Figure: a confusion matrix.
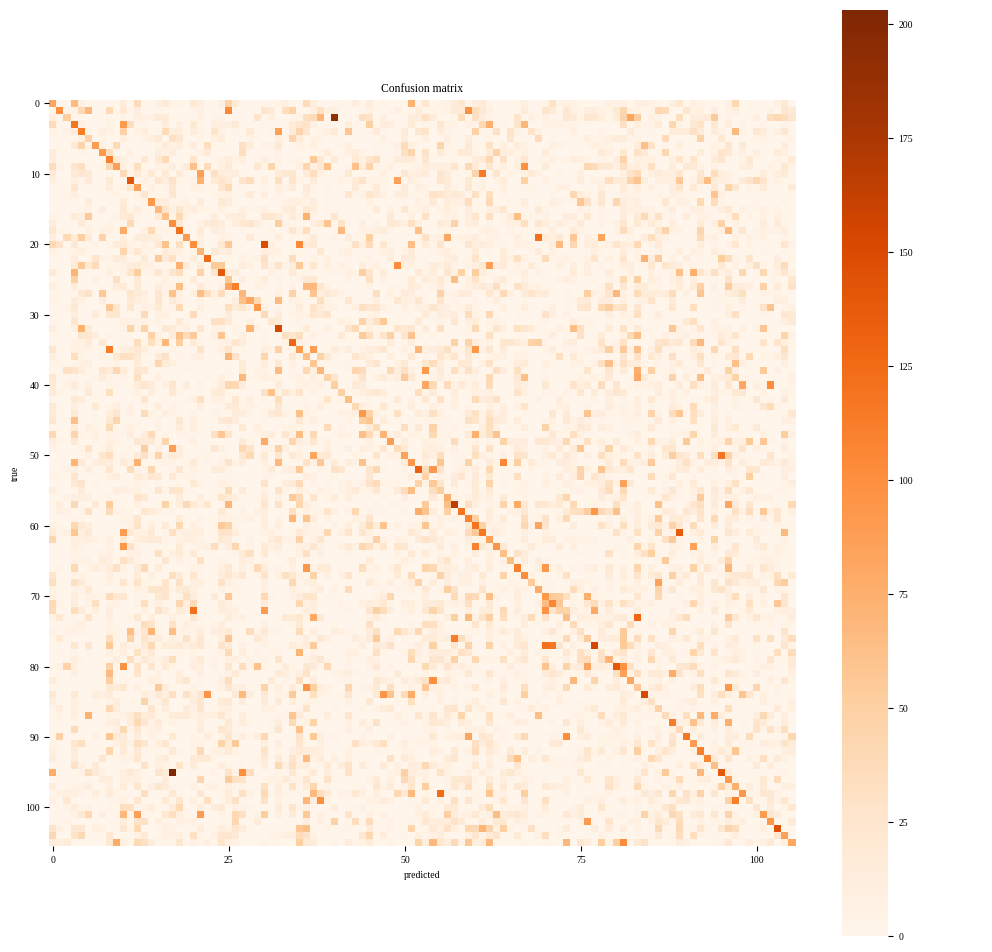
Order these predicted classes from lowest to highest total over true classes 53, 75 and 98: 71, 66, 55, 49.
71, 66, 49, 55
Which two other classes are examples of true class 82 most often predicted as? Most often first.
54, 74
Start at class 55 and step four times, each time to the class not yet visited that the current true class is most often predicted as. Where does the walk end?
13
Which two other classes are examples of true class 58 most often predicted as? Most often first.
77, 52
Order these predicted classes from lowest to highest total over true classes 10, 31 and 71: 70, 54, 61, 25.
54, 25, 70, 61
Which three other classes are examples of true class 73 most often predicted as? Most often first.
83, 37, 59
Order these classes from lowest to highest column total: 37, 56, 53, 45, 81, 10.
56, 45, 10, 53, 37, 81
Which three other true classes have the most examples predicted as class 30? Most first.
20, 72, 48
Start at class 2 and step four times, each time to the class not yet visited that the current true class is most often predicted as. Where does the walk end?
57
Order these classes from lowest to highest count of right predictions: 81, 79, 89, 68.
89, 68, 79, 81
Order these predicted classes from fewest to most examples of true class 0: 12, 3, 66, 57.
66, 57, 12, 3
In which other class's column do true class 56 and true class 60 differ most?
69
